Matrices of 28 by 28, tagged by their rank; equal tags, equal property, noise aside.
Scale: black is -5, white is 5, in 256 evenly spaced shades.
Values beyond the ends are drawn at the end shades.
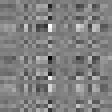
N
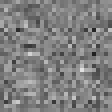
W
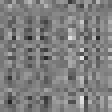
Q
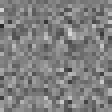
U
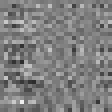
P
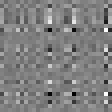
N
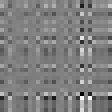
N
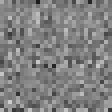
W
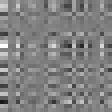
N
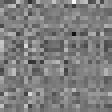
U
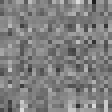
U
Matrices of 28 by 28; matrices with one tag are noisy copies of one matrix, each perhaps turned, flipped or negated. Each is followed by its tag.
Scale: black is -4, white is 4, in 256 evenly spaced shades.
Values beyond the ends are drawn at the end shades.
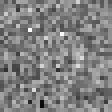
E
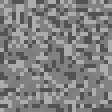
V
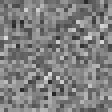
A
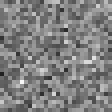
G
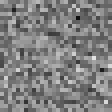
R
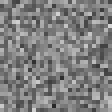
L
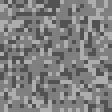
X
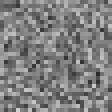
L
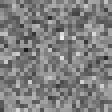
E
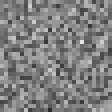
L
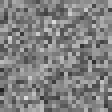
R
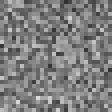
L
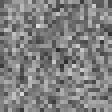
V
